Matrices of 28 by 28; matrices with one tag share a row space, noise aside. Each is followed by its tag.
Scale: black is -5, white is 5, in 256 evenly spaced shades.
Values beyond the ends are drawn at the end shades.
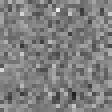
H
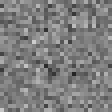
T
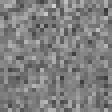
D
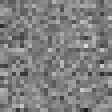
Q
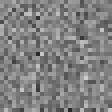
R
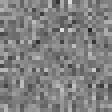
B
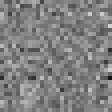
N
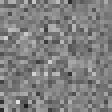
T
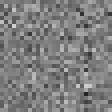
R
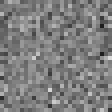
N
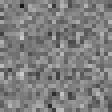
H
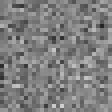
Q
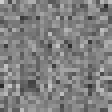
N
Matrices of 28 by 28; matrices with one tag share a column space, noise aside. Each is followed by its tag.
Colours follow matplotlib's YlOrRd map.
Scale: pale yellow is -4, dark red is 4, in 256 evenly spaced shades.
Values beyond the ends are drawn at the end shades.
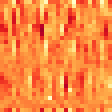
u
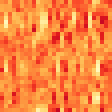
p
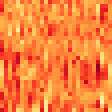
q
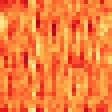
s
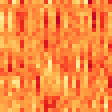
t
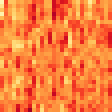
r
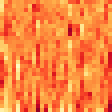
q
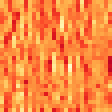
p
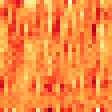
u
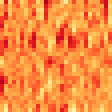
r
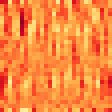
u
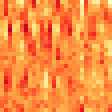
u
